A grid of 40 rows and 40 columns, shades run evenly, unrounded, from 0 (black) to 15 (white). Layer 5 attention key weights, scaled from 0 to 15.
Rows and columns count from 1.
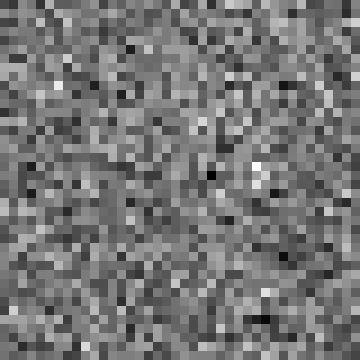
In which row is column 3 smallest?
39
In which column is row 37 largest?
25
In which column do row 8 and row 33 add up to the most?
23
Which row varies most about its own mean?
10
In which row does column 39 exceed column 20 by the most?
3
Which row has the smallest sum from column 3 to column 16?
19
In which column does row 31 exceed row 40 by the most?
40
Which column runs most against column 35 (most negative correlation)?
30
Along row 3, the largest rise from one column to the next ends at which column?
8
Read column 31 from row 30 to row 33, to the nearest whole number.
6 9 7 10
